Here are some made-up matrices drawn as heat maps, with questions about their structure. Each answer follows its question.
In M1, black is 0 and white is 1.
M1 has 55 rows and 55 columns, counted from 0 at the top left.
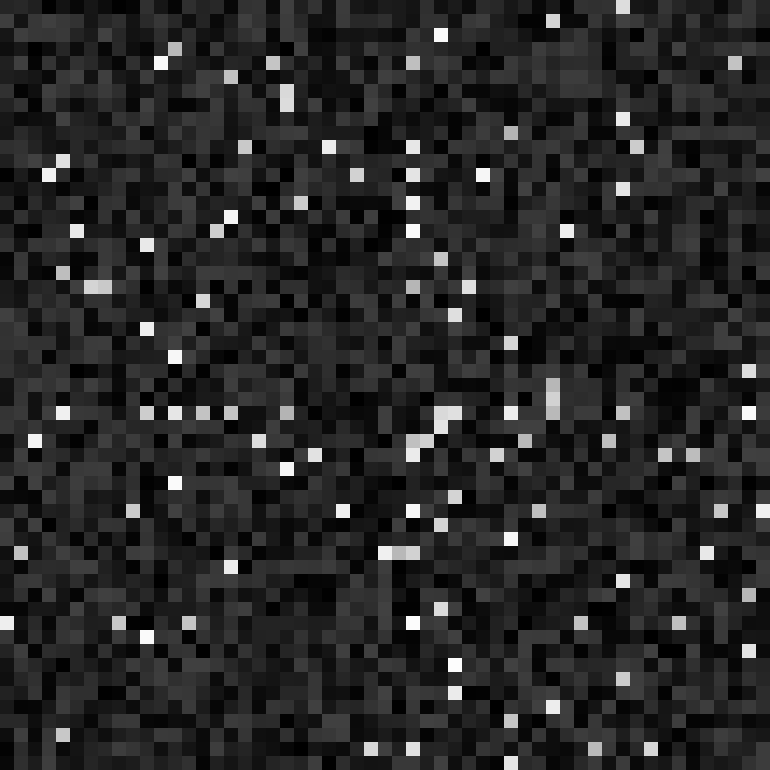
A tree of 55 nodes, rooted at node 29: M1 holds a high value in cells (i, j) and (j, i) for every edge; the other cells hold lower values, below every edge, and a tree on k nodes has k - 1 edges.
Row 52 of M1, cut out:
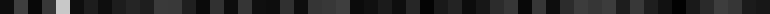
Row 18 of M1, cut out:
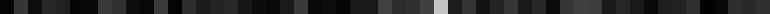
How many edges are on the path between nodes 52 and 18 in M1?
4
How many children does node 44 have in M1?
5
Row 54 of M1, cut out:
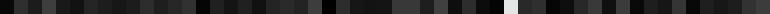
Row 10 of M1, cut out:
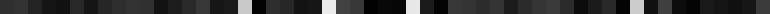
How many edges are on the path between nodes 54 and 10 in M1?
3
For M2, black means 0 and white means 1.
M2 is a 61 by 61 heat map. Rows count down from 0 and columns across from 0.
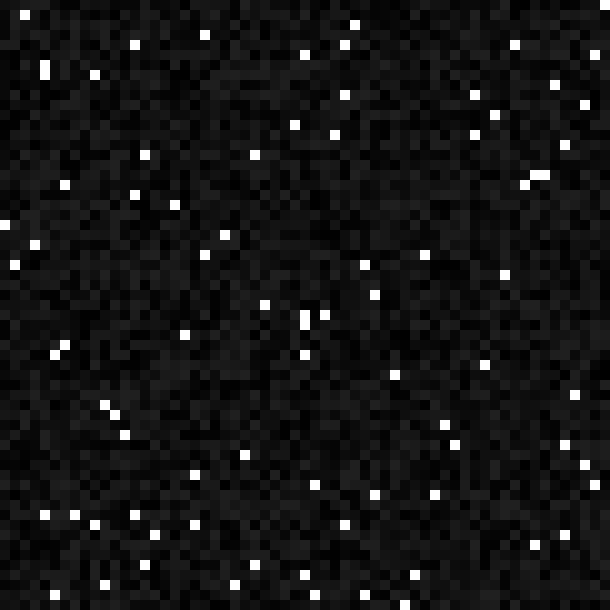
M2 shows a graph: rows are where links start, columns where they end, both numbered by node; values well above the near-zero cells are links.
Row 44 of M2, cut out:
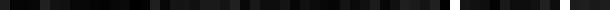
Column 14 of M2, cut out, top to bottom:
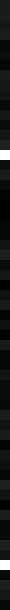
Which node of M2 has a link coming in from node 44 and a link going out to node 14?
node 56
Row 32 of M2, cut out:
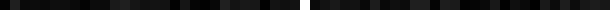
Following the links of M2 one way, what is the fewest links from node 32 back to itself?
6
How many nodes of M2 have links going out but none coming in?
3
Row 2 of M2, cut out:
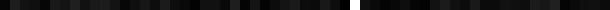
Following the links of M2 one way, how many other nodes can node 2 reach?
10
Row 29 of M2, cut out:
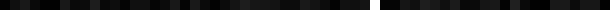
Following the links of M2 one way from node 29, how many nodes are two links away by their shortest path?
1
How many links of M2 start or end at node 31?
4
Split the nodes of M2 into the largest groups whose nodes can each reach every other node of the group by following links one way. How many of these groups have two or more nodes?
5
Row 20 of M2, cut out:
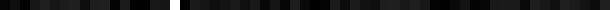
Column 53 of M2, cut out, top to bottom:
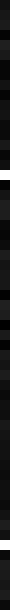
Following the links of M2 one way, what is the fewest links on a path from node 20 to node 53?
2
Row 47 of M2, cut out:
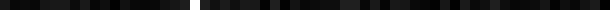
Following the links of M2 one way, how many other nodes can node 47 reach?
11
